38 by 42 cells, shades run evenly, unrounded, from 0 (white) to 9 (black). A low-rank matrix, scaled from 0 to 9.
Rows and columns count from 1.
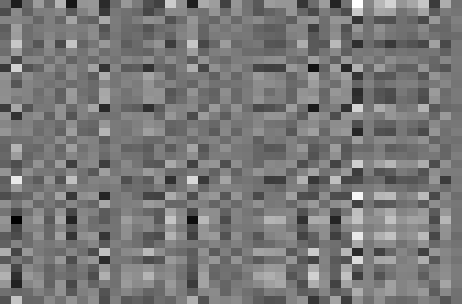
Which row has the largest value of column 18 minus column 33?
1
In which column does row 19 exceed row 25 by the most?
33
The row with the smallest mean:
28
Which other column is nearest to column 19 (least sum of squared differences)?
41
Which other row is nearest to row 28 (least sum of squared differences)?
36
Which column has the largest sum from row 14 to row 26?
29
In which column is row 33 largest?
10
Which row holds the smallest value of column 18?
23
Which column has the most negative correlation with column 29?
9
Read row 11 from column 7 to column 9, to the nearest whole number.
5 5 5
